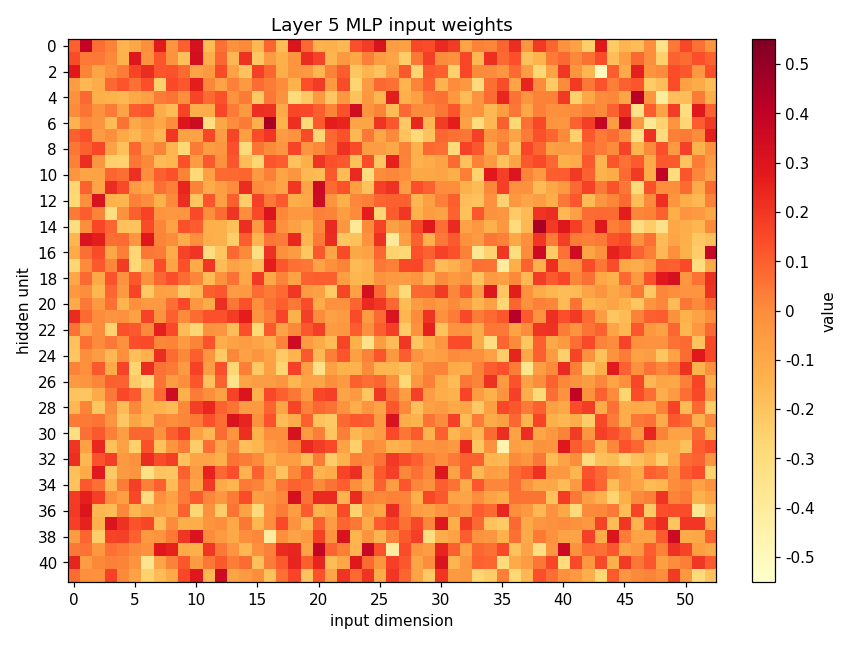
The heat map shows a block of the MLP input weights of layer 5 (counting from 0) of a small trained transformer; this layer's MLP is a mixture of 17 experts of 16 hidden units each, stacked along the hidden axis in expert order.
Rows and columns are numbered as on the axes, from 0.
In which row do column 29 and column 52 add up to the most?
16
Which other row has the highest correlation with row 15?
14
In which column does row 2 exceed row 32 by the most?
46
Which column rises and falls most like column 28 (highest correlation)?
25
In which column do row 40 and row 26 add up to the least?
6
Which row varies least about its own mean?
34
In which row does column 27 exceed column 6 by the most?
40
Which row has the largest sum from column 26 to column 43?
21
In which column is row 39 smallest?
26
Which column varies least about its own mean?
17
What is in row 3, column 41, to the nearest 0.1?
0.2
